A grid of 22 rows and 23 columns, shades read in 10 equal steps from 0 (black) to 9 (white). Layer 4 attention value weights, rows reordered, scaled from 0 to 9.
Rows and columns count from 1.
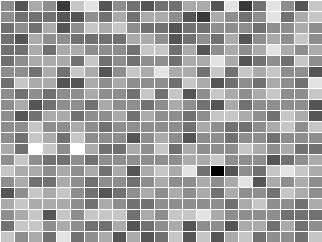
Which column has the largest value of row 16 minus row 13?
14
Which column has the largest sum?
3
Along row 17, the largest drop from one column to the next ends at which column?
19
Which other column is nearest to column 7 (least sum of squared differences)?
9
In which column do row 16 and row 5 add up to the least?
16
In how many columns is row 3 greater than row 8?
7
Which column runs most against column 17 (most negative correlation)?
2
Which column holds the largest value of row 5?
20
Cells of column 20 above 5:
10
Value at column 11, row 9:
7
